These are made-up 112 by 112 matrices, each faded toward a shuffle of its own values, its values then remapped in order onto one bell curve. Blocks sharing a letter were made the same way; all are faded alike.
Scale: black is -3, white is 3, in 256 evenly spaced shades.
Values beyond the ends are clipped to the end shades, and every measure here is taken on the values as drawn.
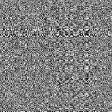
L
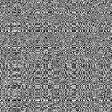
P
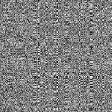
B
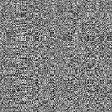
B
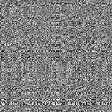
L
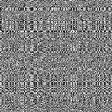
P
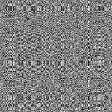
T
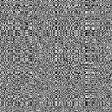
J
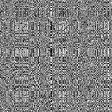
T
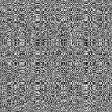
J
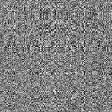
B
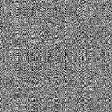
B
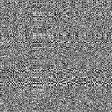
L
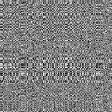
J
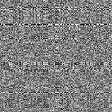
L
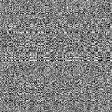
L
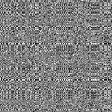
P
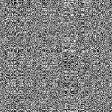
B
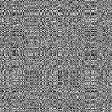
J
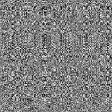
B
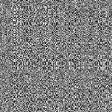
B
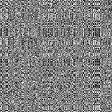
T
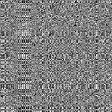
T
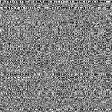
L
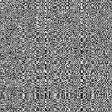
T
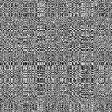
J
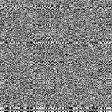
L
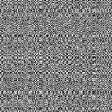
J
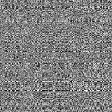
L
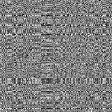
P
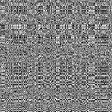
P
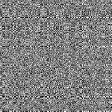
L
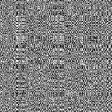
T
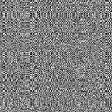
J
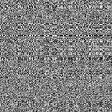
L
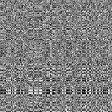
P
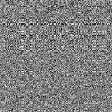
L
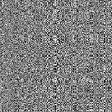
B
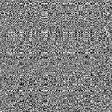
L
